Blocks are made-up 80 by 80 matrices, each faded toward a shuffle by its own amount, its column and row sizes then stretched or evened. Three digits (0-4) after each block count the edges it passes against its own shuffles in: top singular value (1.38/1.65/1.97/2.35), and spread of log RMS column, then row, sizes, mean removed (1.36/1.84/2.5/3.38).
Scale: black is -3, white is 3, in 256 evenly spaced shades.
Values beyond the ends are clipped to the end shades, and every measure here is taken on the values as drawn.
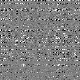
1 2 4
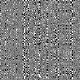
4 4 2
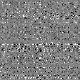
3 1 3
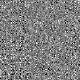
2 3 2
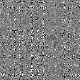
0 3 2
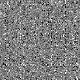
2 2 1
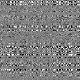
4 2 4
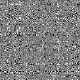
3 3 3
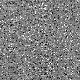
2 1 0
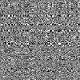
4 1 3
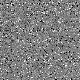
2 0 1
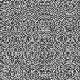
4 0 2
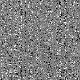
2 3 0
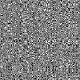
4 3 1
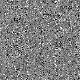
1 2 1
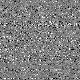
0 0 3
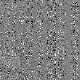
1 4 1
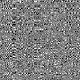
4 1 3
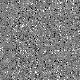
1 2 2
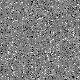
0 2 0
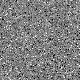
0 0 0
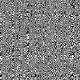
2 4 2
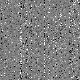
1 3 0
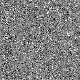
1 1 0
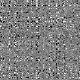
2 3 3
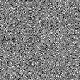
3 0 0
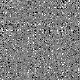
2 3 2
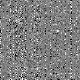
2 4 2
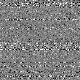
1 0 4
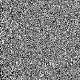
1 2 0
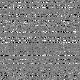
2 1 4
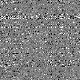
3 1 3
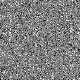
0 1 1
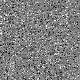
1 1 0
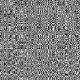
4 4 3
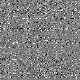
1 2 3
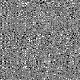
3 1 2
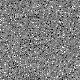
1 1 0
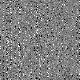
0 3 0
